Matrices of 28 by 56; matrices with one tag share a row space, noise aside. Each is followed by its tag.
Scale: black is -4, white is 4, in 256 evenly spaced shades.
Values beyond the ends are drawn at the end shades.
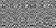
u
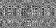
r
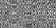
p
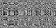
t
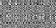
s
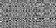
s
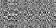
t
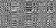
p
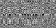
r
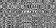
r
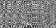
r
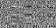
p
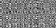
s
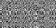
s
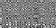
s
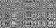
p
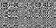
t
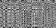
r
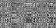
p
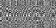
s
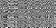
t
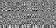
r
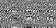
p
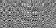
r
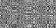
p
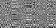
p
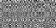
s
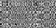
s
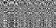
t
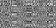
p
